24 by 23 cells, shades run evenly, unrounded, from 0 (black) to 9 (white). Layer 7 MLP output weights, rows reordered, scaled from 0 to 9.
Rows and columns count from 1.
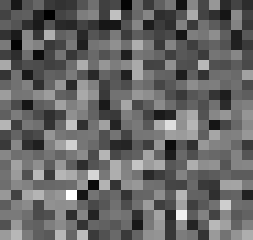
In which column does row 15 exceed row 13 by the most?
20
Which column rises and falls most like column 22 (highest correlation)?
2
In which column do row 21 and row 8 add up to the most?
21
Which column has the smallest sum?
16
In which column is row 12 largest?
18
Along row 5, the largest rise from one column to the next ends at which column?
3
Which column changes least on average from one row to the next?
22
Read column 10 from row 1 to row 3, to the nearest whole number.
2 2 1
